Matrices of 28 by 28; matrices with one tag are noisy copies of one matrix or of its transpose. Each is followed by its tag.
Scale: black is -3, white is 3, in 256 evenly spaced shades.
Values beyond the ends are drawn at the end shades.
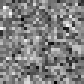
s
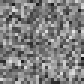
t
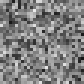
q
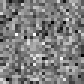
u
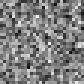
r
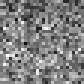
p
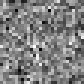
u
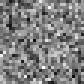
q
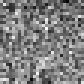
p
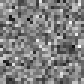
r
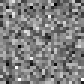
r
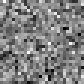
r
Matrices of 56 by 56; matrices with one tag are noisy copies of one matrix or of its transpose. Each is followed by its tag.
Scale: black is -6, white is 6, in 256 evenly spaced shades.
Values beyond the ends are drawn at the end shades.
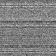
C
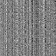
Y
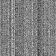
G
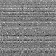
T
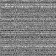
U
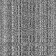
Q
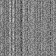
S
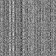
S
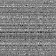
Y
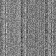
C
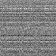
T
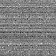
Y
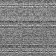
C
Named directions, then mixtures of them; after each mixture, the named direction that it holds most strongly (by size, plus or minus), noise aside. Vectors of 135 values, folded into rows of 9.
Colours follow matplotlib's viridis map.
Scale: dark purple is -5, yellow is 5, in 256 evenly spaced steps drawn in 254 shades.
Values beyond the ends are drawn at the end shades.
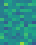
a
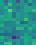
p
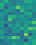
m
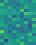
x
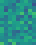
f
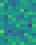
x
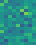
x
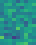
a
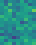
p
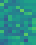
m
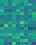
p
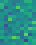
m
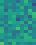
f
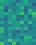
f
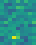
p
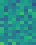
f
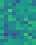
p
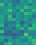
p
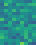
a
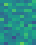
a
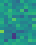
x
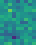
p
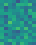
f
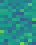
x
